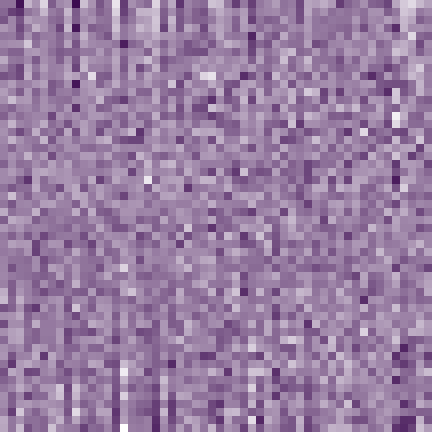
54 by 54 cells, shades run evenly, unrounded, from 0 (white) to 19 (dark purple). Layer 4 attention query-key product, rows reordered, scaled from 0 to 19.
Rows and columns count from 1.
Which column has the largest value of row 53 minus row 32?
52
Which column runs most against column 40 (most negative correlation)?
7
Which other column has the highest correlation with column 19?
9
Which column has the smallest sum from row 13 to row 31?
51
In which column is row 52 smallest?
10
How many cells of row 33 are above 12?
6
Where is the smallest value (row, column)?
54, 16
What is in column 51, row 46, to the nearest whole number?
15
